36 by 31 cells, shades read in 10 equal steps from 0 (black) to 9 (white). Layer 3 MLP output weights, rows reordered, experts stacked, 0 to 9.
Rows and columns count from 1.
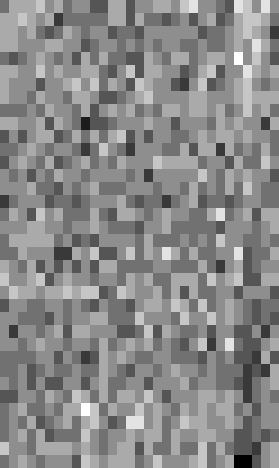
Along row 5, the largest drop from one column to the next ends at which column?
28
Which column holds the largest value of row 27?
26
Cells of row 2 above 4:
16
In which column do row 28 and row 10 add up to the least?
10
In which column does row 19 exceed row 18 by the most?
25
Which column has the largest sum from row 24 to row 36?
23
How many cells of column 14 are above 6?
2
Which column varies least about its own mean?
3
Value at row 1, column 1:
4
